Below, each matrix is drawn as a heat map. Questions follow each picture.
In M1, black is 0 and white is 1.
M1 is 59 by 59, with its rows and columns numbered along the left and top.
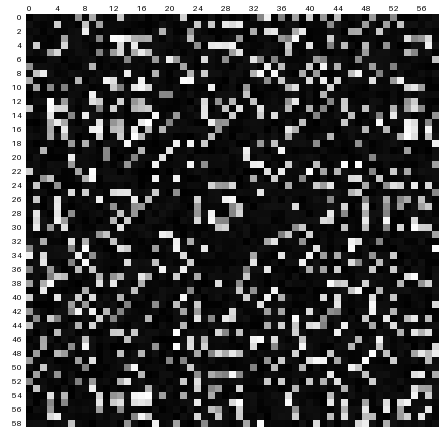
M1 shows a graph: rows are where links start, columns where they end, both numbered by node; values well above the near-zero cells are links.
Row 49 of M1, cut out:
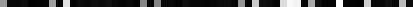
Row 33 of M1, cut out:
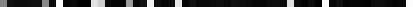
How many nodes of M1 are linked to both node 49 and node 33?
2
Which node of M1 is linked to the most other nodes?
node 13
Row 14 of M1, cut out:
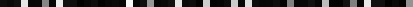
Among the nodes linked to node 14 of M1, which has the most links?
node 3
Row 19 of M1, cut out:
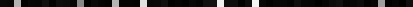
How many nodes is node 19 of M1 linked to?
7
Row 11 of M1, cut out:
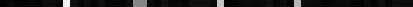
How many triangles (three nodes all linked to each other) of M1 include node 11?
4
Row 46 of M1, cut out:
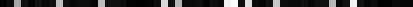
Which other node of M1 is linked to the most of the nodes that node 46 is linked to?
node 8
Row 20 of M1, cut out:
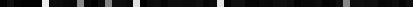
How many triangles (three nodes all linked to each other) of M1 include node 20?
3
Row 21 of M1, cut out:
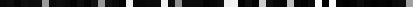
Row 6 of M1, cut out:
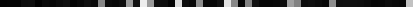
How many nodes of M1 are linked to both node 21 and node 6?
8
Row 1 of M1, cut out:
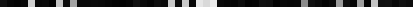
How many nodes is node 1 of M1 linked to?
12
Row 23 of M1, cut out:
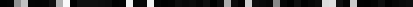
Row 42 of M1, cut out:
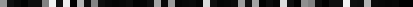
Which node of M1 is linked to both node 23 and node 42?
node 9
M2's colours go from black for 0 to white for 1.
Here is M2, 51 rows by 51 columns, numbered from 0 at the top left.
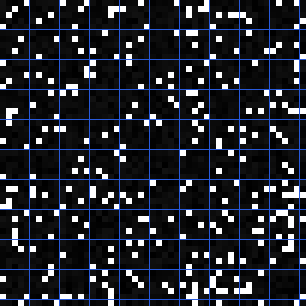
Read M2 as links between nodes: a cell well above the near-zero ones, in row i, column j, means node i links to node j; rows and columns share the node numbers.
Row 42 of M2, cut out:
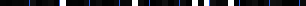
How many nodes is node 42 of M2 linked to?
5
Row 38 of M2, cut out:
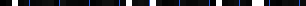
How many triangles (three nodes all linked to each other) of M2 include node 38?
2
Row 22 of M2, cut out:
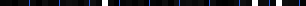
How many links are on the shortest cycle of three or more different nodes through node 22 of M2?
5
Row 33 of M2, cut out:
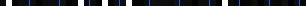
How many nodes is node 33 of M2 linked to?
5
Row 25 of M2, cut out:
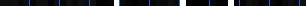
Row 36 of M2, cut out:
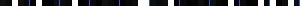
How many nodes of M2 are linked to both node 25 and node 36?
1
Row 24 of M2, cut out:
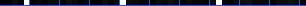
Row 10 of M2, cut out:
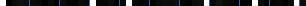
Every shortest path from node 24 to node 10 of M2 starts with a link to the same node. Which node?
node 4
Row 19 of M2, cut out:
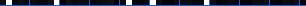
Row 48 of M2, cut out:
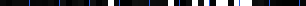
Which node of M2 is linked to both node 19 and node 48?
node 34
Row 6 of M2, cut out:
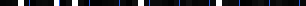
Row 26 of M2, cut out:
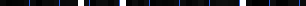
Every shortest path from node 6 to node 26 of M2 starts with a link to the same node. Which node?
node 23
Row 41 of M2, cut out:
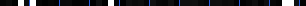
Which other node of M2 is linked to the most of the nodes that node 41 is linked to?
node 32
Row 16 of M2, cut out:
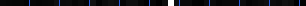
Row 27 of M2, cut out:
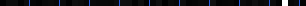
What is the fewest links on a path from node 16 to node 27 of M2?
5
